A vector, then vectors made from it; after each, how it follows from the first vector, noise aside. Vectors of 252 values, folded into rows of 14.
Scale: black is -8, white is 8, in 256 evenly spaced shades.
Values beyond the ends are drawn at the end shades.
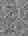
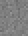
negated, shrunk.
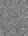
wrapped around, negated, shrunk.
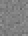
wrapped around, negated, shrunk.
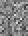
reversed, negated, scaled up.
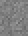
reversed, negated, shrunk.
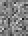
reversed, negated, scaled up.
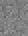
negated, shrunk.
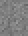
reversed, negated, shrunk.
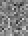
reversed, scaled up.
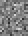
reversed, negated, scaled up.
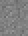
negated, shrunk.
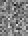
reversed, scaled up.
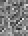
reversed, scaled up.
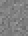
reversed, negated, shrunk.
